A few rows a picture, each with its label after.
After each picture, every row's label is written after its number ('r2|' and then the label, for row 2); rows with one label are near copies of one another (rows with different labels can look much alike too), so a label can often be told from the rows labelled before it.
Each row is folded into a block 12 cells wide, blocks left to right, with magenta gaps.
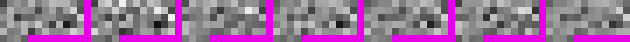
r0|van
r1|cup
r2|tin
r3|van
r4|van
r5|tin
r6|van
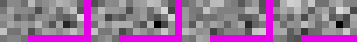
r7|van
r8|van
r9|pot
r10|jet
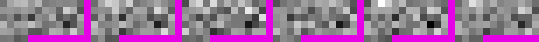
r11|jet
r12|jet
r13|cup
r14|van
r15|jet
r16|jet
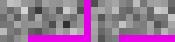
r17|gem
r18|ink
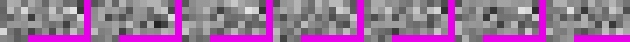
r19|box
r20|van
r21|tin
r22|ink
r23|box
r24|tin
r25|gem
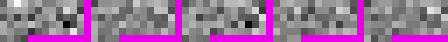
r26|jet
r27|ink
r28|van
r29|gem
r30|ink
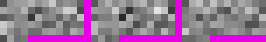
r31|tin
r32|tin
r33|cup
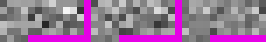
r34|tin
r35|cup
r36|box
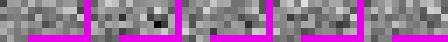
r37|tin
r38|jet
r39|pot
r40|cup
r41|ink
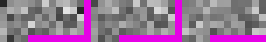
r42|ink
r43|ink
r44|pot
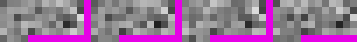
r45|van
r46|van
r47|pot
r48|cup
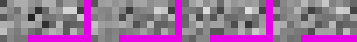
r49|tin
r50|tin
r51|gem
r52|tin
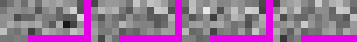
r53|van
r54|ink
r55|box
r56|ink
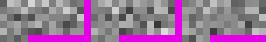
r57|cup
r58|gem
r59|pot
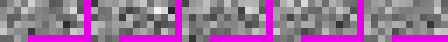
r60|pot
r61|tin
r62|ink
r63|cup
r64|pot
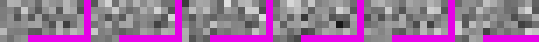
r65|gem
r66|cup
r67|ink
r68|jet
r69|gem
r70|pot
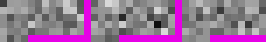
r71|ink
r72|jet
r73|gem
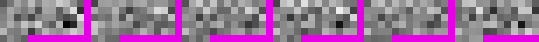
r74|van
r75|tin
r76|cup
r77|cup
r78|cup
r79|gem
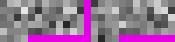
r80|gem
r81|ink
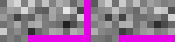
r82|cup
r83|cup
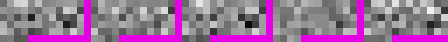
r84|jet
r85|box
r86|jet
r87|pot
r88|cup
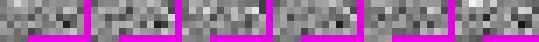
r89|jet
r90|van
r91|box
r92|van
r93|gem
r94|jet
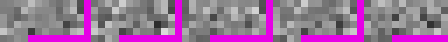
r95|pot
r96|pot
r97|box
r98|pot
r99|jet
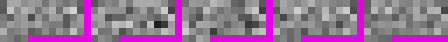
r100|box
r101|van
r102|pot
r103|box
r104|box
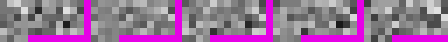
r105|gem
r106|tin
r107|pot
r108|van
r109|ink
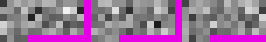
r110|tin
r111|gem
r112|ink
